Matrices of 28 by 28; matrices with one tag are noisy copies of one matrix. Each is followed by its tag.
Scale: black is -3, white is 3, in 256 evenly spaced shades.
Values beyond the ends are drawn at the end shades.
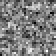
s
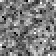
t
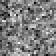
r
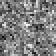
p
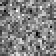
r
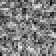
s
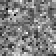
r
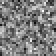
s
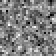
s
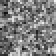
r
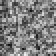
r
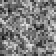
p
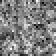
p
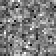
r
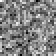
t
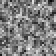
s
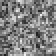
r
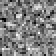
s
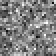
r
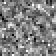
s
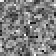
t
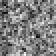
r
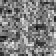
p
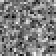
t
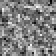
s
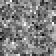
p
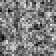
p
